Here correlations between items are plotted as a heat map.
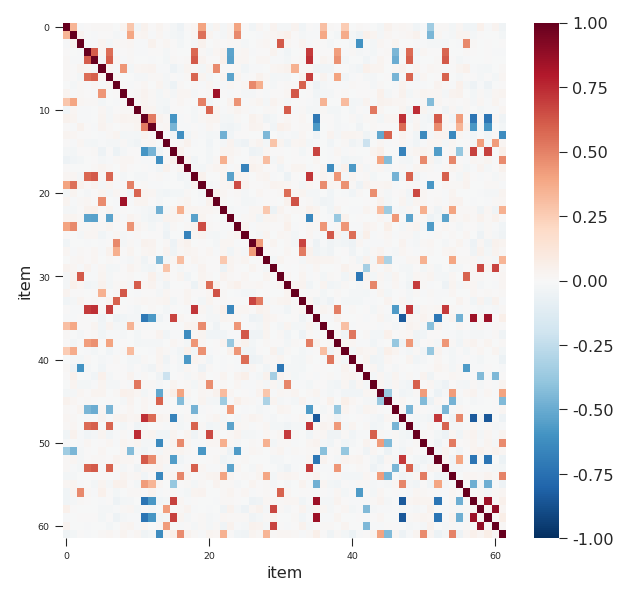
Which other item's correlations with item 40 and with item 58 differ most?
60
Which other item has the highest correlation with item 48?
34
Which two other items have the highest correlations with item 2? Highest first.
30, 56
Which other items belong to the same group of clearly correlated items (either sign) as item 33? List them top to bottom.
7, 26, 27
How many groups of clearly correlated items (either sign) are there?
10
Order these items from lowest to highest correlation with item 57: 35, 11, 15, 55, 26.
11, 55, 26, 15, 35
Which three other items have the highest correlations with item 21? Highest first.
8, 32, 5
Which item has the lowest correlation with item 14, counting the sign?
42
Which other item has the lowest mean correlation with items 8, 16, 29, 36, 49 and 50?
13
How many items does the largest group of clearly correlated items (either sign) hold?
10
